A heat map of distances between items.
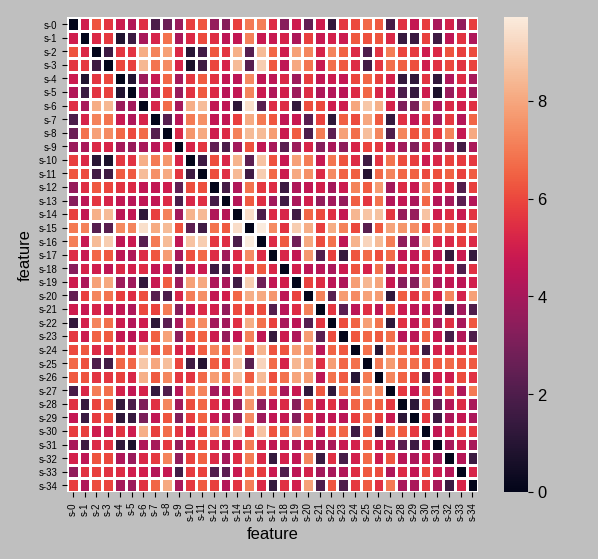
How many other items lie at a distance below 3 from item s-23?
4
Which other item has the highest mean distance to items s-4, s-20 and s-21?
s-15
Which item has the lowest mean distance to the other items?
s-9
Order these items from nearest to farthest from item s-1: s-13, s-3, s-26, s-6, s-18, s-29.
s-29, s-6, s-13, s-18, s-3, s-26
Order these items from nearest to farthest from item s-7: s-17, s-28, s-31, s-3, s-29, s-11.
s-31, s-29, s-28, s-17, s-3, s-11
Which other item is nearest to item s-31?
s-5
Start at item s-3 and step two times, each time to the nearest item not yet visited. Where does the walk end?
s-2
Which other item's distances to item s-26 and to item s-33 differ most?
s-12
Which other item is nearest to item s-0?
s-22
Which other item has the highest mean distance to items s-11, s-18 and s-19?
s-26
